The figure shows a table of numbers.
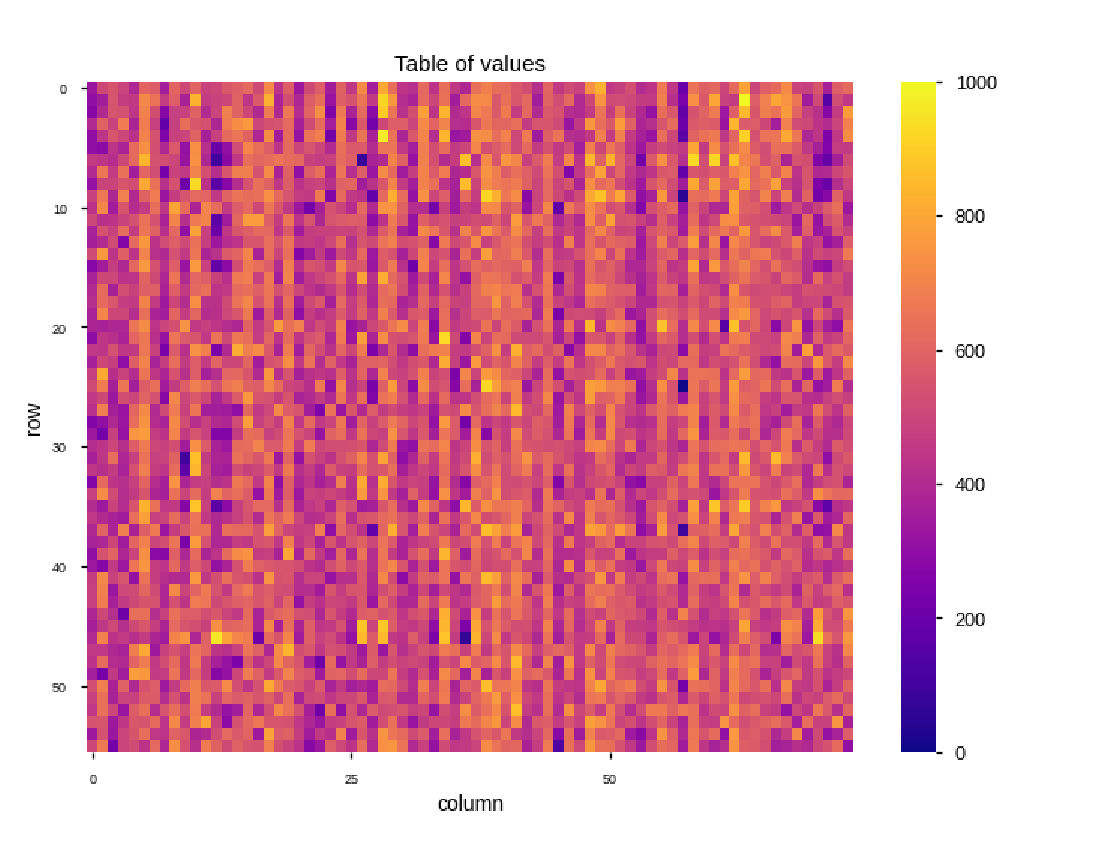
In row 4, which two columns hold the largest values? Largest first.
28, 63
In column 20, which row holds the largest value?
20
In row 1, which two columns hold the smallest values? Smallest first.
71, 57
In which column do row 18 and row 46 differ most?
12
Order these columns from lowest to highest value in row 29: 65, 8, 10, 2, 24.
65, 2, 10, 24, 8
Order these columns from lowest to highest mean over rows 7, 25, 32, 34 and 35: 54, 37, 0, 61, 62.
0, 54, 61, 37, 62
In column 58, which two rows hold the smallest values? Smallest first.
46, 45
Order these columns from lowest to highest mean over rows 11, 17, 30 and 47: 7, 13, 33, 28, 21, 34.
13, 7, 28, 33, 21, 34
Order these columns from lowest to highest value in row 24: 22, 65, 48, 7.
7, 22, 48, 65
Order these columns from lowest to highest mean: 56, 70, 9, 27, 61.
27, 9, 61, 70, 56
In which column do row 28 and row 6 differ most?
36
